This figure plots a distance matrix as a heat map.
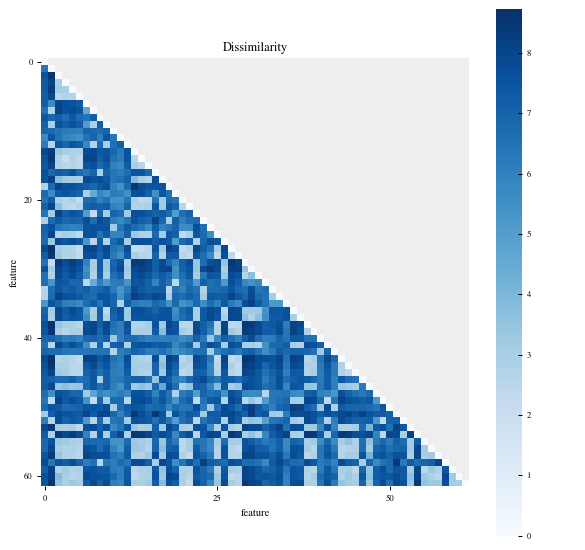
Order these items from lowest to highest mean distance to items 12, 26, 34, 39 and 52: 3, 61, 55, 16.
55, 3, 61, 16
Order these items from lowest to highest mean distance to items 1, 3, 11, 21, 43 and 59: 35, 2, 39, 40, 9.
39, 2, 35, 40, 9
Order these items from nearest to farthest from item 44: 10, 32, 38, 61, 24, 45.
45, 38, 61, 24, 10, 32
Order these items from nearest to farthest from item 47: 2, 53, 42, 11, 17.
2, 53, 17, 11, 42
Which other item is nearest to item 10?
42
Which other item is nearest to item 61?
21
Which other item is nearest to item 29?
1
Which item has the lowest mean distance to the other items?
20
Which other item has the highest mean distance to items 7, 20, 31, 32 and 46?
51
